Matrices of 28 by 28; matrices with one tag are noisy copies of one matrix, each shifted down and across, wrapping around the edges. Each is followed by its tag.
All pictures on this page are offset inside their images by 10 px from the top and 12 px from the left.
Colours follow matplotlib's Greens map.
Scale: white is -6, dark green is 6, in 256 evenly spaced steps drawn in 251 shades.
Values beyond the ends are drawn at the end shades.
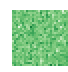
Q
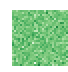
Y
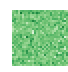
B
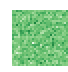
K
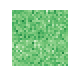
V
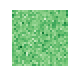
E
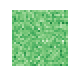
B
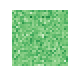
B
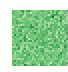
Y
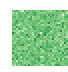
Y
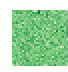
Y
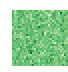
E
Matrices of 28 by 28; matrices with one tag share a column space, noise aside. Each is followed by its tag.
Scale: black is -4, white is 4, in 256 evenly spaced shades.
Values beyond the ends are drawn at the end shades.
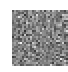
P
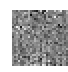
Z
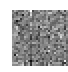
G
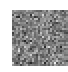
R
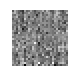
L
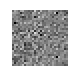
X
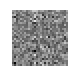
R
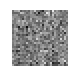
G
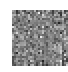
Z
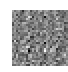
R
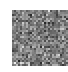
R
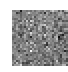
G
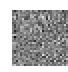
P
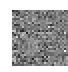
X
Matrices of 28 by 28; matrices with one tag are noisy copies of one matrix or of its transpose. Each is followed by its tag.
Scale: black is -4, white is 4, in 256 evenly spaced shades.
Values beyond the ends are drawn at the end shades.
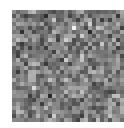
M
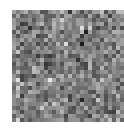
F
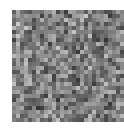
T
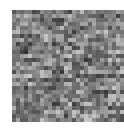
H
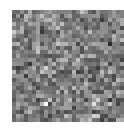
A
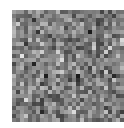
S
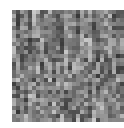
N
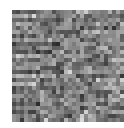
H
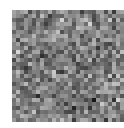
F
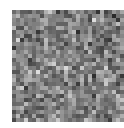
T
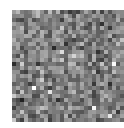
S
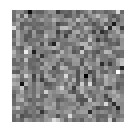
T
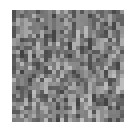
H
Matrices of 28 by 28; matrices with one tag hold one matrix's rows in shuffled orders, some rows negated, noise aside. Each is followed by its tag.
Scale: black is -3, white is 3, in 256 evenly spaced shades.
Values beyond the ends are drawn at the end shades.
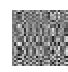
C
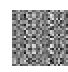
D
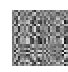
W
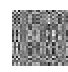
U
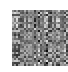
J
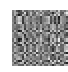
C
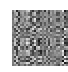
W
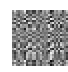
D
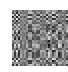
U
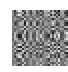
C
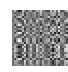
C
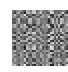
D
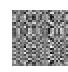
D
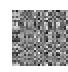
J
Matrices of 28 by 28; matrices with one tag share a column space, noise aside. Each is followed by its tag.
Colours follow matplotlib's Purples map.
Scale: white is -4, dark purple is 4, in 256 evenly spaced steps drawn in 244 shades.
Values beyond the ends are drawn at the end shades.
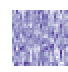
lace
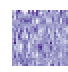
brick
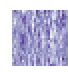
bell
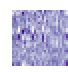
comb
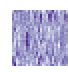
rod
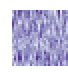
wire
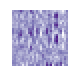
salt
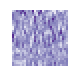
comb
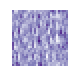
salt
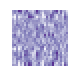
lace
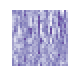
bell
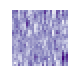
wire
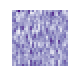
comb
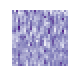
comb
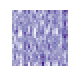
salt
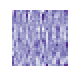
rod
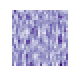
salt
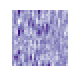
wire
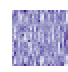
rod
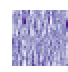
wire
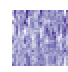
bell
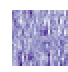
wire
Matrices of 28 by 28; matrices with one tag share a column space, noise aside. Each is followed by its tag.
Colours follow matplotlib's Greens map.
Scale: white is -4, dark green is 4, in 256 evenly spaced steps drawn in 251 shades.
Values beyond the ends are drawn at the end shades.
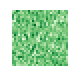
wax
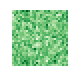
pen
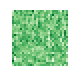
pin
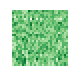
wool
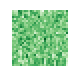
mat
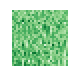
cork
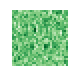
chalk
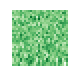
wool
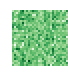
pen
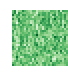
pin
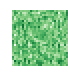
cork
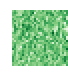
chalk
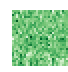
mat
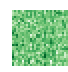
cork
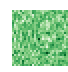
wax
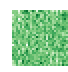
pen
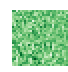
cork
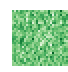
pin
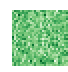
pen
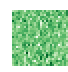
cork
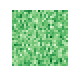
pen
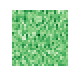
wax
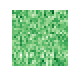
mat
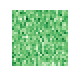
wool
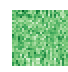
mat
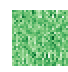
mat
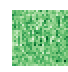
pin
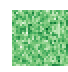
chalk
